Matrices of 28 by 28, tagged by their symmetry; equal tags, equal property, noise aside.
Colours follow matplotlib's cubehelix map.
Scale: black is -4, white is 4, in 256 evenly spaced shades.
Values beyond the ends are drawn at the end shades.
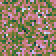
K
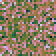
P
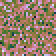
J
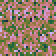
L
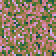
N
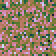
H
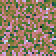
H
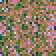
P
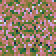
L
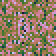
P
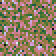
H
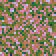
K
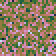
L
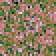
N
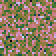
J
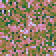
J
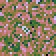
K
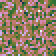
P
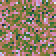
J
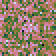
P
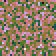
H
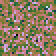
J
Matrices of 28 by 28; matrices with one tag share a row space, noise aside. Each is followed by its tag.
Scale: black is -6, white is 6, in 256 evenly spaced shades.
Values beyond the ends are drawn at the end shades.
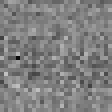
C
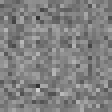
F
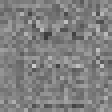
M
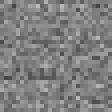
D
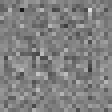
F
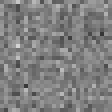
C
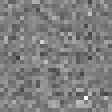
F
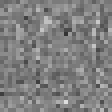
M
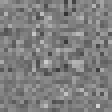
M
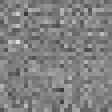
C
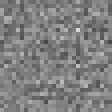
D
